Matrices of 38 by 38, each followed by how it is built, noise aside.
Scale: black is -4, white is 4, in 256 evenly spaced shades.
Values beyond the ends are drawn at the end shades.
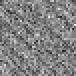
Toeplitz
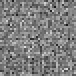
blocks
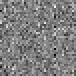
uneven columns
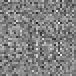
low rank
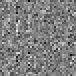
uneven columns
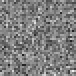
blocks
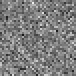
Toeplitz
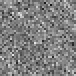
Toeplitz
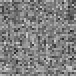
blocks
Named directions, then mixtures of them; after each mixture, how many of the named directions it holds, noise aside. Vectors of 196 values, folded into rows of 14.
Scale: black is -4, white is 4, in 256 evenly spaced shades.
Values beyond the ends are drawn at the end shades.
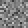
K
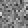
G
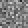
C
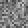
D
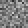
three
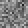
one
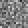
one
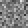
four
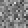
two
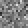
one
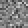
three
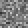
two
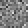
four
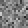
one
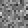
one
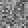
two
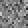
one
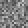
one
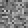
two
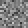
one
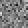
one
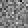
three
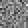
three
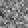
four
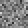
two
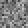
one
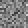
two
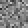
four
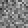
two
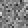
one
